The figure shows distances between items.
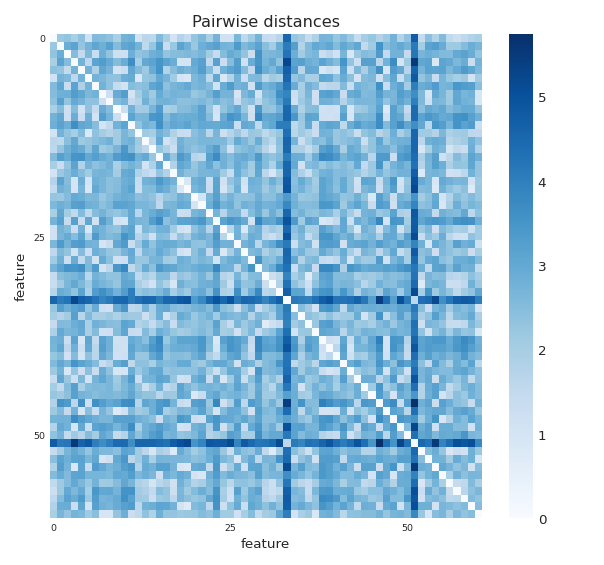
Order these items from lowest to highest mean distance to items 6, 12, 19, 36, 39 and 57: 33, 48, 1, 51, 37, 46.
37, 46, 1, 48, 33, 51
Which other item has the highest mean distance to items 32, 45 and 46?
51
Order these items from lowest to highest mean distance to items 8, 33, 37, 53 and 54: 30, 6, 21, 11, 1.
11, 30, 21, 6, 1
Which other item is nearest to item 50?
42
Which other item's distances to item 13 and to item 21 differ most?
55
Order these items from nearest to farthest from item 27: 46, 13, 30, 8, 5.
5, 46, 30, 8, 13
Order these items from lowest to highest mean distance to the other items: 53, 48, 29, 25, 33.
25, 53, 48, 29, 33
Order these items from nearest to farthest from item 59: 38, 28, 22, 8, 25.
22, 25, 8, 28, 38
